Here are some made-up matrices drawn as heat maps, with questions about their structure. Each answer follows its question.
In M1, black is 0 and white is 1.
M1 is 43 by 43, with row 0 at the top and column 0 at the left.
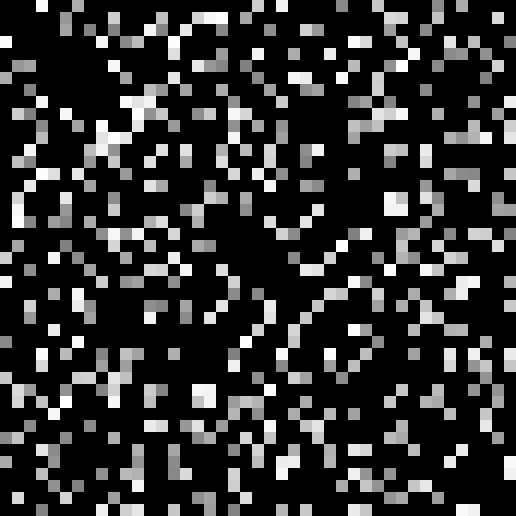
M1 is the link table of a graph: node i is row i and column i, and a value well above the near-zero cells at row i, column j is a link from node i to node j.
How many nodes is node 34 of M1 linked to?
8
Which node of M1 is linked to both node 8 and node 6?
node 10
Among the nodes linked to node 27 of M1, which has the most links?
node 29
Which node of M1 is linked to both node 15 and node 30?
node 39
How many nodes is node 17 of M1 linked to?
12
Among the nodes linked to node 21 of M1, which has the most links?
node 33
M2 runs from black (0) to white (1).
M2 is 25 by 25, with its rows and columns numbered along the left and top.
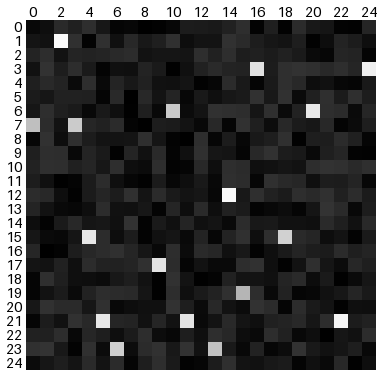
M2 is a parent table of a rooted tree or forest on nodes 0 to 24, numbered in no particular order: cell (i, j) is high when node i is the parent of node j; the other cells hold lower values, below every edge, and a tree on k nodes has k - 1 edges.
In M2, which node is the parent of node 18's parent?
19
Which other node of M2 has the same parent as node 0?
3
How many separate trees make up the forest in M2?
8
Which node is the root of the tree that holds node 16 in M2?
7
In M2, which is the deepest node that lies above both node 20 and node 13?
23
